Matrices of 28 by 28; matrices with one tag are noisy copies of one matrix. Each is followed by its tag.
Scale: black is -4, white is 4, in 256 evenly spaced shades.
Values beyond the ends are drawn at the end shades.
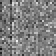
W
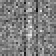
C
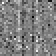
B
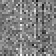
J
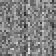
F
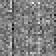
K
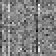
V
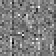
K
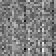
F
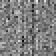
B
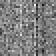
J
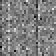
V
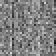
K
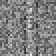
C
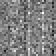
F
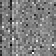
W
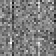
K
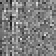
W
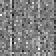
K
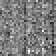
F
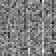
F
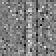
C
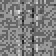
B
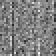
K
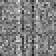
B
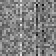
J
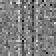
B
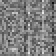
F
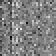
W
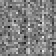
F
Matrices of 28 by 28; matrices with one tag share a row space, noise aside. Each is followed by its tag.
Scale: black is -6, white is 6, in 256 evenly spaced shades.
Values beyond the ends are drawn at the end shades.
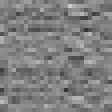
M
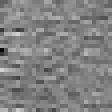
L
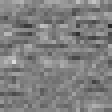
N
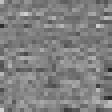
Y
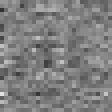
L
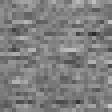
N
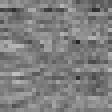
N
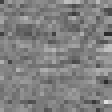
Y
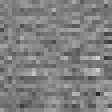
Y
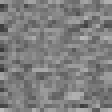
M
